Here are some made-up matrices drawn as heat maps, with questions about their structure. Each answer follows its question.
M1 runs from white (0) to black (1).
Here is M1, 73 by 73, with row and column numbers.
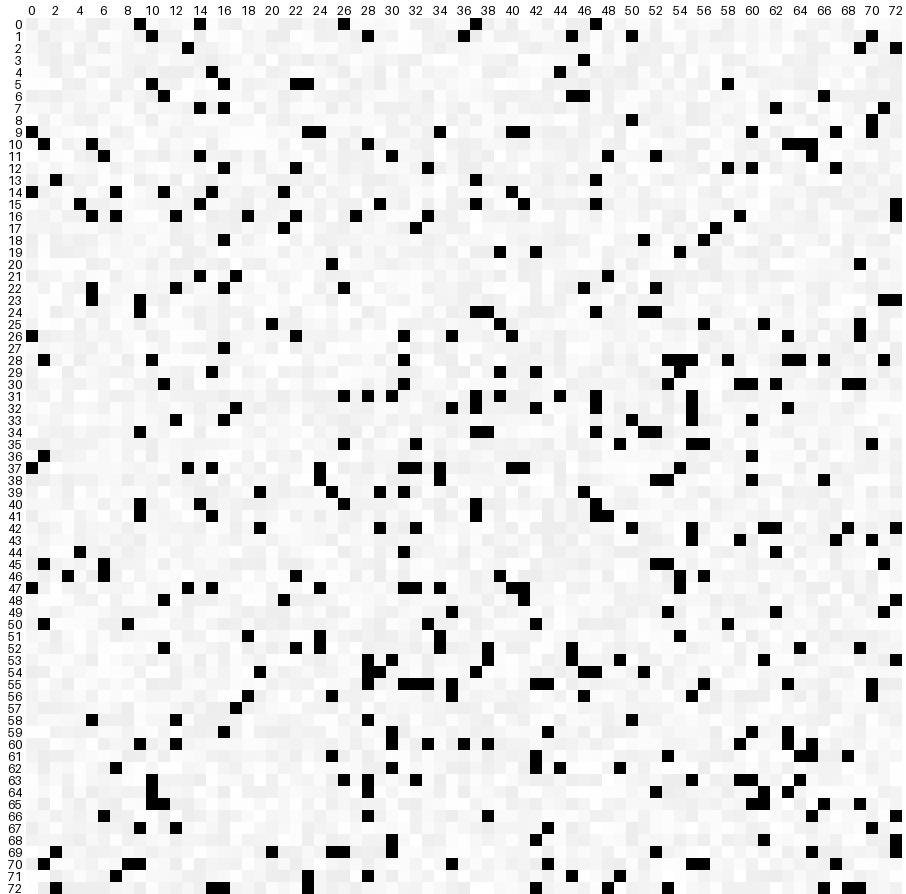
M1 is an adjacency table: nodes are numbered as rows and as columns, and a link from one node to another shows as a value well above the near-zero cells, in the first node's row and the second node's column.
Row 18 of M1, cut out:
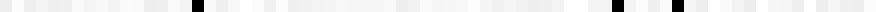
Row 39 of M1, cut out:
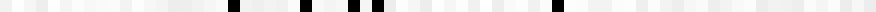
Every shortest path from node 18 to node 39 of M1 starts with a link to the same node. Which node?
node 56
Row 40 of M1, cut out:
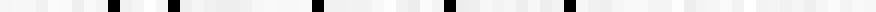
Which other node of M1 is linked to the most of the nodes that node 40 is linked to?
node 0
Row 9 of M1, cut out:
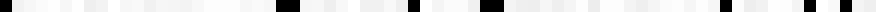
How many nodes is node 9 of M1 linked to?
9
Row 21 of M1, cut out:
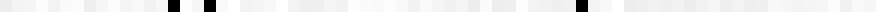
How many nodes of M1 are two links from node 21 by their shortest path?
9
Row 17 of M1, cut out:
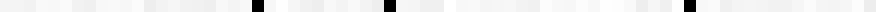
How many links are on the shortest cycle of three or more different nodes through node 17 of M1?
6
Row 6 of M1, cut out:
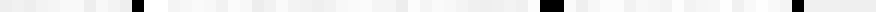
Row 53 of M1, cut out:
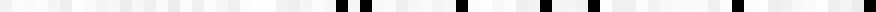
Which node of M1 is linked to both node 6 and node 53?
node 45
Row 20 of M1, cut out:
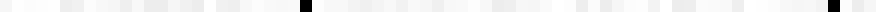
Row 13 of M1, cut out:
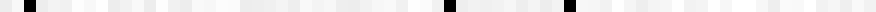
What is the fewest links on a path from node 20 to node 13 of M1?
3
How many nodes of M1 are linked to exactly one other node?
3
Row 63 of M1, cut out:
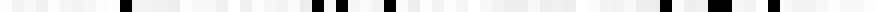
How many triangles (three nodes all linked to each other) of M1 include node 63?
6
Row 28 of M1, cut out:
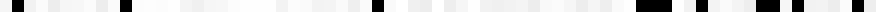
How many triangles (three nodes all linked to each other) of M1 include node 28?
6
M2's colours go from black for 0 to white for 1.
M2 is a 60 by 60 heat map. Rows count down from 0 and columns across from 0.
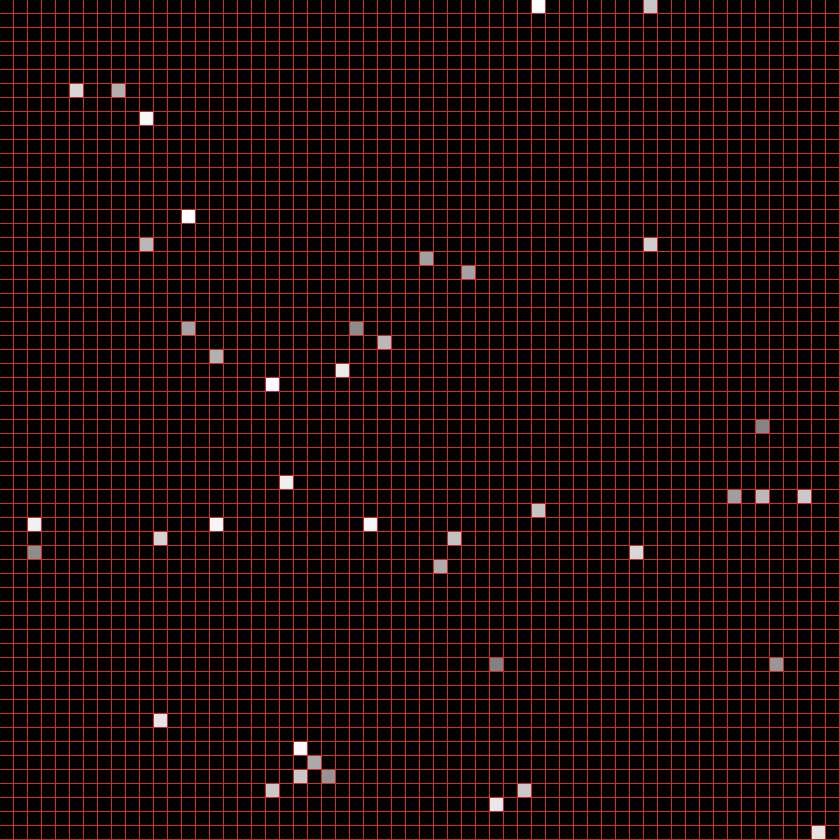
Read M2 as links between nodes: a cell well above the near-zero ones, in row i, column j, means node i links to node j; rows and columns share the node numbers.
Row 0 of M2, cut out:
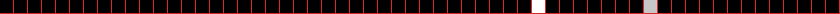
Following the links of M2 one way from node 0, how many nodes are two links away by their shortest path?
2
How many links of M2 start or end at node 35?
5
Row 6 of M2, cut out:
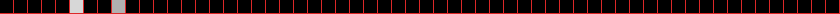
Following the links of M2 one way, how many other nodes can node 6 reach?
3
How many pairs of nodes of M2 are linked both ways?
1
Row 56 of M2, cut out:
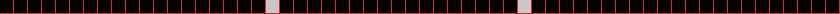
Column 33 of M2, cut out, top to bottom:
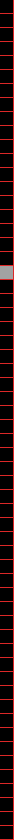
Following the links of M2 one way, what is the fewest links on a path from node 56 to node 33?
2
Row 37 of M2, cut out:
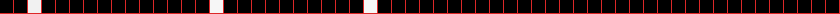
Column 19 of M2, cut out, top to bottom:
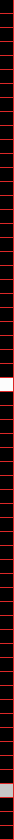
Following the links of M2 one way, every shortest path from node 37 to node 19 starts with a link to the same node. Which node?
node 26
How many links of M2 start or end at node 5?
1
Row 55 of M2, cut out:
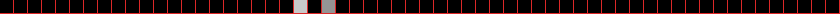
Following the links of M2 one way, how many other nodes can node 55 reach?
5
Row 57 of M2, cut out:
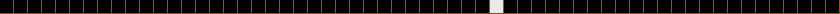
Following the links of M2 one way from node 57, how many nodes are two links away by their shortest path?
2
